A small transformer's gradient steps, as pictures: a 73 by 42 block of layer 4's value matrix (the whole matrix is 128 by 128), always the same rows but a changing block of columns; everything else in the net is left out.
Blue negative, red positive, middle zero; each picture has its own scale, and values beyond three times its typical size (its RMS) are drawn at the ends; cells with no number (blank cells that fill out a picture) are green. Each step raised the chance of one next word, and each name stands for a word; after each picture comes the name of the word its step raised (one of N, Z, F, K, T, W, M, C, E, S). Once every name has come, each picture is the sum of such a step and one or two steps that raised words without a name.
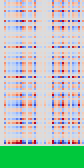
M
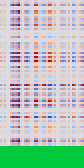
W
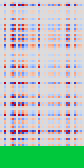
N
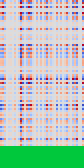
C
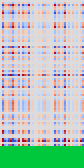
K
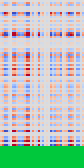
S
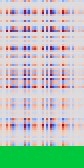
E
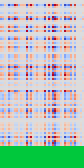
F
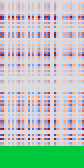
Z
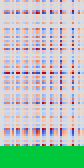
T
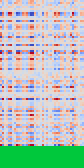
S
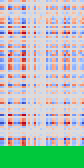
Z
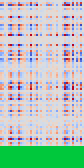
W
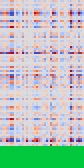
K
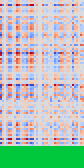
W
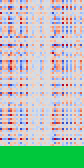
Z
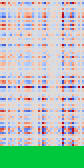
S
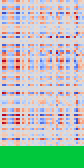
Z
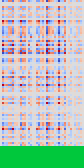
T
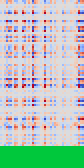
E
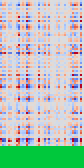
K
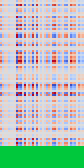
W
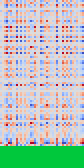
M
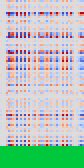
S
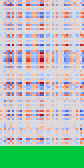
W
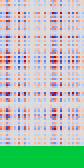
W
